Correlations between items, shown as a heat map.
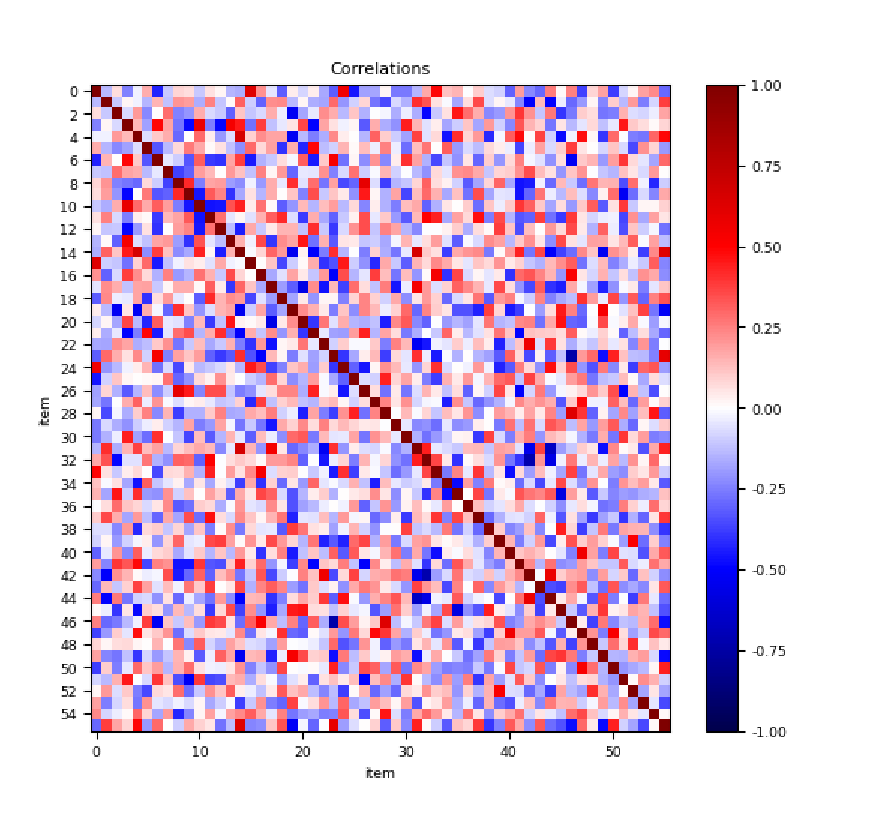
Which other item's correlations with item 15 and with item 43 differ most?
0
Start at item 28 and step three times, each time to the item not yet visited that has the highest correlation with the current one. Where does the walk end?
33
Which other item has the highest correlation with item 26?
8
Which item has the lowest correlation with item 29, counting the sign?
17
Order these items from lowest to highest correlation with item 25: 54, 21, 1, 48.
48, 1, 54, 21
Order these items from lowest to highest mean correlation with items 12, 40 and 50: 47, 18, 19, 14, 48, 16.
16, 19, 14, 48, 18, 47
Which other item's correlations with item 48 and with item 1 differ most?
37
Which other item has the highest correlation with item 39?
52
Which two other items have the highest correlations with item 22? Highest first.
42, 44
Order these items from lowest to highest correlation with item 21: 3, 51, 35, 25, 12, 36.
3, 51, 36, 35, 25, 12
